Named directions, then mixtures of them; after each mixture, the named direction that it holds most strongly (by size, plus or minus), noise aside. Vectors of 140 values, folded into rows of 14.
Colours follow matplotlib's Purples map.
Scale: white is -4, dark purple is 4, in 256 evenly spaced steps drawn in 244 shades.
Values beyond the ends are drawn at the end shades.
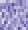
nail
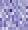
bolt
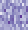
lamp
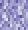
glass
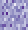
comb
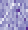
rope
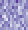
glass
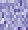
nail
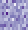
comb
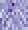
bolt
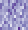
glass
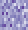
comb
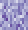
glass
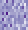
comb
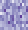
lamp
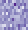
comb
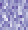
glass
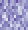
glass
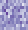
lamp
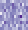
lamp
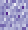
comb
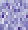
nail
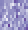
rope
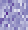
rope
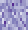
nail
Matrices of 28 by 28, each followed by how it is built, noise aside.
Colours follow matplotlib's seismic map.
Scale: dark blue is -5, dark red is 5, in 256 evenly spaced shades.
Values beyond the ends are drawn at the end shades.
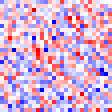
Toeplitz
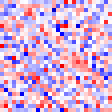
Toeplitz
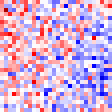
smooth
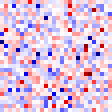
sparse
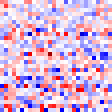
uneven rows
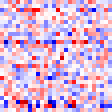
uneven rows
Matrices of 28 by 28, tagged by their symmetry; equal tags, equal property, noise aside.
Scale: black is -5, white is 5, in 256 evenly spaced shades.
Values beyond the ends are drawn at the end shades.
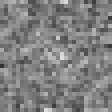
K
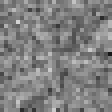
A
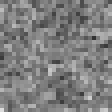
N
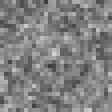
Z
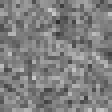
N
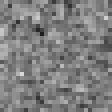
N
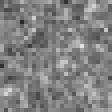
Z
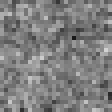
A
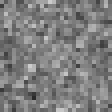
K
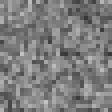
N
